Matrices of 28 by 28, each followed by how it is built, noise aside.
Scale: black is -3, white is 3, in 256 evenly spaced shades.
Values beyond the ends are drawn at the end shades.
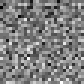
repeating columns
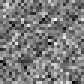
Hankel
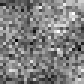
smooth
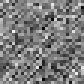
Hankel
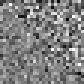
upper triangular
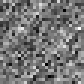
Hankel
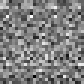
repeating columns
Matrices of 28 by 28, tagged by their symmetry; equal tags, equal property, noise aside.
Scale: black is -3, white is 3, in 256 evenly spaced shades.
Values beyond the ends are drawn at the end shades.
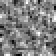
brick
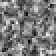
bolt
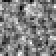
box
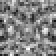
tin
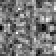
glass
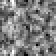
glass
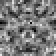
tin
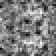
glass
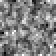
box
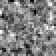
brick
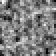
bolt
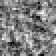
brick
